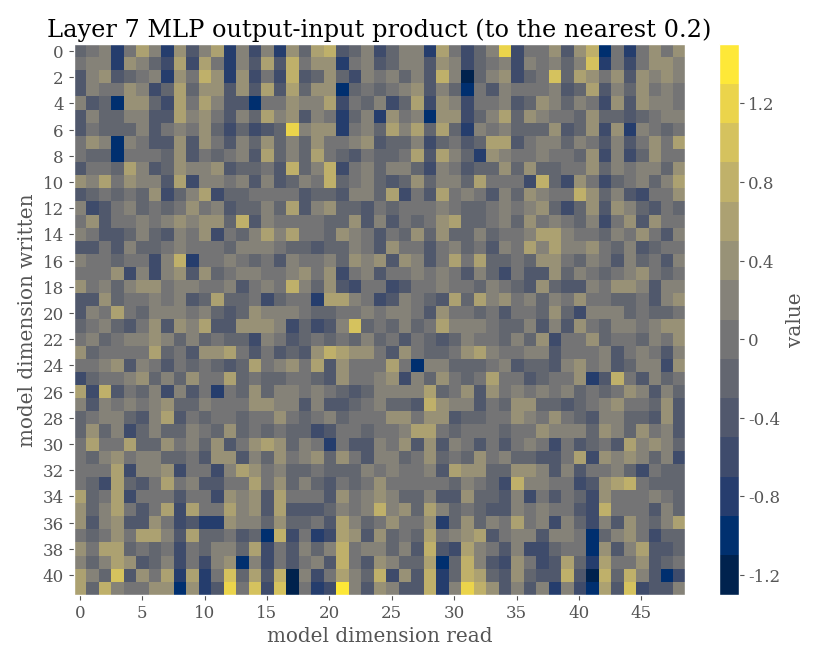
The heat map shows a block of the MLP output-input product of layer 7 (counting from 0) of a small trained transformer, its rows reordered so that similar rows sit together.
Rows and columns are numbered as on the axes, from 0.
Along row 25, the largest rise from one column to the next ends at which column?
43
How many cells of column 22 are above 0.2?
5
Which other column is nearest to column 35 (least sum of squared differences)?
7
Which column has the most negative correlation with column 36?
18
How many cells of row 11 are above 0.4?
4
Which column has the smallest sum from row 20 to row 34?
20
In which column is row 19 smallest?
19
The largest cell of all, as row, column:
41, 21
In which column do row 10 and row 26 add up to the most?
2
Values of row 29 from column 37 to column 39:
0.4 0.2 0.2
